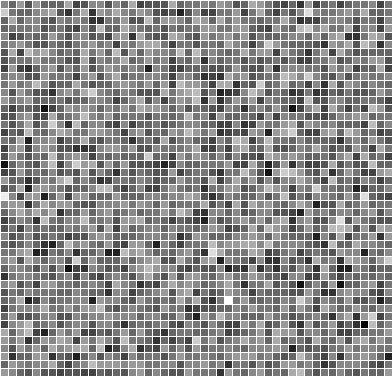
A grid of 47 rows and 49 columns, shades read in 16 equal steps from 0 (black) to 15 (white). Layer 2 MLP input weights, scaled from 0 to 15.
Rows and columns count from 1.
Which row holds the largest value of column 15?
7
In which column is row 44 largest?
13
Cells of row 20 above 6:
27
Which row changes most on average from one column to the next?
33
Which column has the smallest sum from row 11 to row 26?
28
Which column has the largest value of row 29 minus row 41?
46
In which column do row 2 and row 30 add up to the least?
23
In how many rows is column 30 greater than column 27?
22
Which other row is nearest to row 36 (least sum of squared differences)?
1
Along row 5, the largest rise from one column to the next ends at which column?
18
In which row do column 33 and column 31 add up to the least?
34
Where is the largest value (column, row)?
29, 38
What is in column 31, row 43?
10
